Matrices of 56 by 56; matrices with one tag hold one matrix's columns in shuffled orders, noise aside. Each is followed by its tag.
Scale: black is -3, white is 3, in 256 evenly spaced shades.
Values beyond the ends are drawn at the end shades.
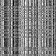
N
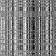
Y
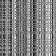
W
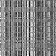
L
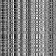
W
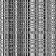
W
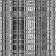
Y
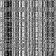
L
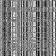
L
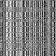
L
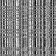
N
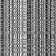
W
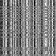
N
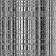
Y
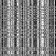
N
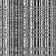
N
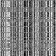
L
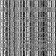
L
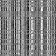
Y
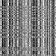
N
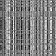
Y
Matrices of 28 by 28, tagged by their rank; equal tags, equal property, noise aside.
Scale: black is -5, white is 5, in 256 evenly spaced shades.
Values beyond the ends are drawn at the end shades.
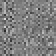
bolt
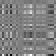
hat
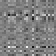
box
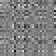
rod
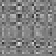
box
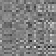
rod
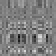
box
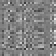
rod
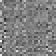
bolt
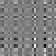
hat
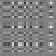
hat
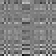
hat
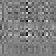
box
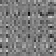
rod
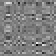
box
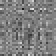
bolt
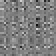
rod
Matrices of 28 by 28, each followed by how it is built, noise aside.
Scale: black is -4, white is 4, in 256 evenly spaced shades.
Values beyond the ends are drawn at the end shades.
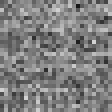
blocks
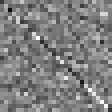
diagonal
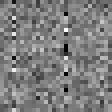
uneven columns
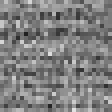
blocks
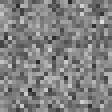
repeating columns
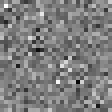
block diagonal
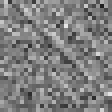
Toeplitz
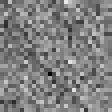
Toeplitz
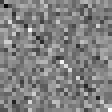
diagonal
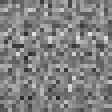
repeating columns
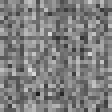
blocks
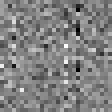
uneven columns
